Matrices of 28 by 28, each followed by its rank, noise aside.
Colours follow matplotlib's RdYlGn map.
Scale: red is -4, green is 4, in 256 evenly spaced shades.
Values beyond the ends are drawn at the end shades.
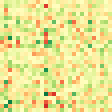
five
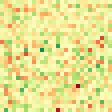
six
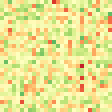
eight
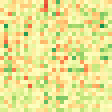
six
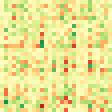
four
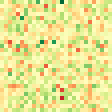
seven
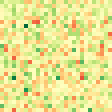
seven
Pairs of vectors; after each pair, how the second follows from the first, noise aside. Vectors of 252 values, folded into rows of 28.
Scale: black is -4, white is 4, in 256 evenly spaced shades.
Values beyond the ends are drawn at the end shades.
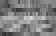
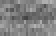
reversed, negated, shrunk.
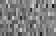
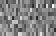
negated.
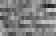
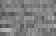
reversed, negated, shrunk.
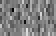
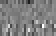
reversed, negated, partly zeroed.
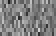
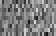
reversed.
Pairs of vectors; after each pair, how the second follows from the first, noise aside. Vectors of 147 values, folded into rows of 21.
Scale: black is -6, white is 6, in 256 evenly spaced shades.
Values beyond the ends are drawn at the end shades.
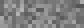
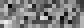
reversed, negated, scaled up.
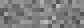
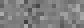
reversed, negated, partly zeroed.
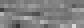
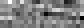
reversed, scaled up.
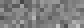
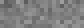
reversed, negated, shrunk.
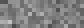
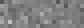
partly zeroed.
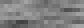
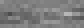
wrapped around, negated, partly zeroed.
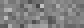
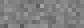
shrunk.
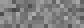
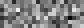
reversed, scaled up.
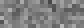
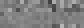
partly zeroed.
